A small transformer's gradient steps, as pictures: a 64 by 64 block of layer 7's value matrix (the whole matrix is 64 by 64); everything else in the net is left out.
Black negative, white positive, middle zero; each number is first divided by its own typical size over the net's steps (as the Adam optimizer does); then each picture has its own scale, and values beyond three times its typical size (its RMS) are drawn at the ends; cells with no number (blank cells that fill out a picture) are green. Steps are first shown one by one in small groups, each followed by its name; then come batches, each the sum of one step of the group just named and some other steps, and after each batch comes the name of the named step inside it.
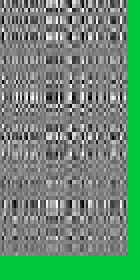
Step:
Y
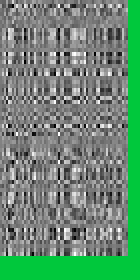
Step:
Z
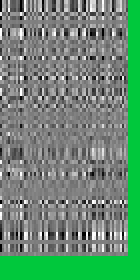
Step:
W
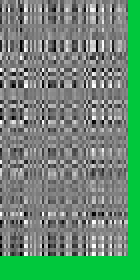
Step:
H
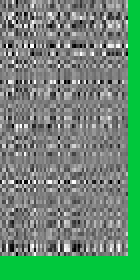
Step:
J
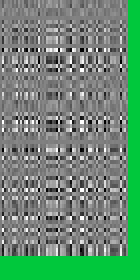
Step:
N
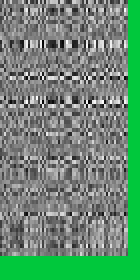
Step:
H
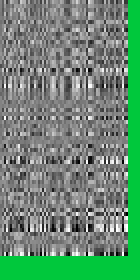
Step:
Z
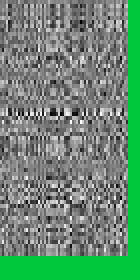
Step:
N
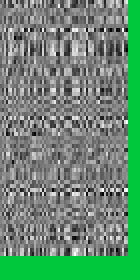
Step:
Z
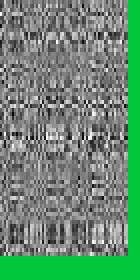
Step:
Y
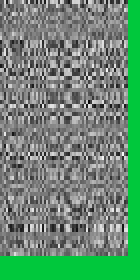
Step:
Z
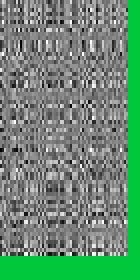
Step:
H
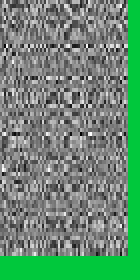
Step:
J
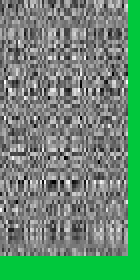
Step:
Z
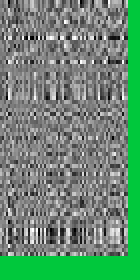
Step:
Y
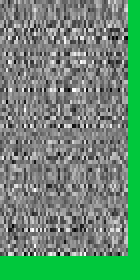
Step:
Z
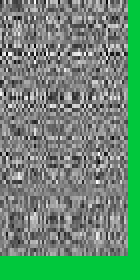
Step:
Y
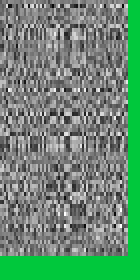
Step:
Z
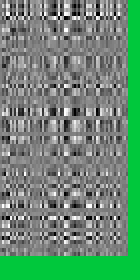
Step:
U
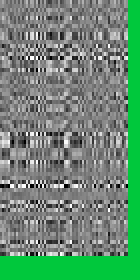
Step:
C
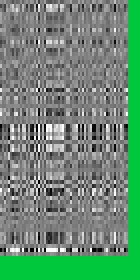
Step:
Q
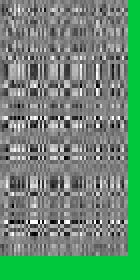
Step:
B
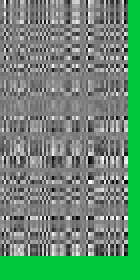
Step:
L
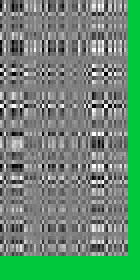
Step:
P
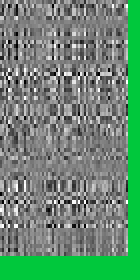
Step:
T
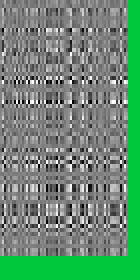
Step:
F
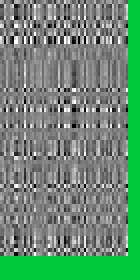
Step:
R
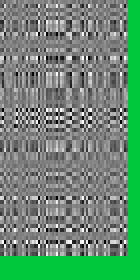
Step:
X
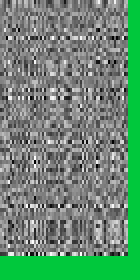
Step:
C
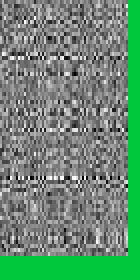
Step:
R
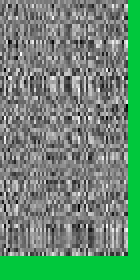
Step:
T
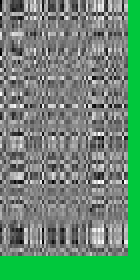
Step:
P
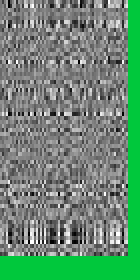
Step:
C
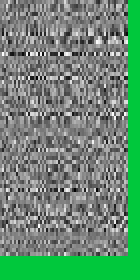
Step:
F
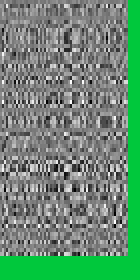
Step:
F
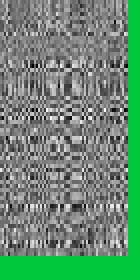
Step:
X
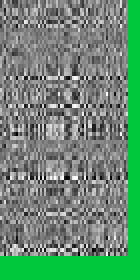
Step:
Q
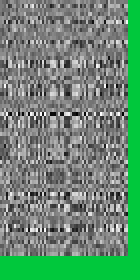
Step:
B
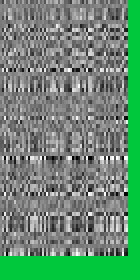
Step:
L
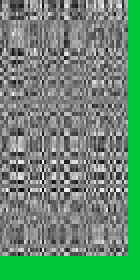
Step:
P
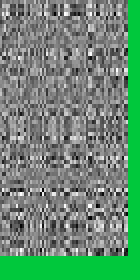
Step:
U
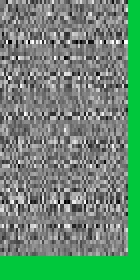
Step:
T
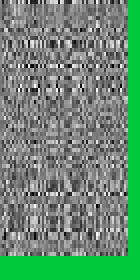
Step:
B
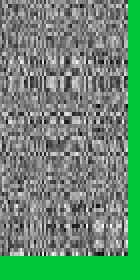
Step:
T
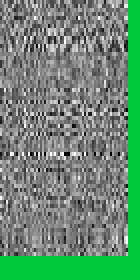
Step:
R
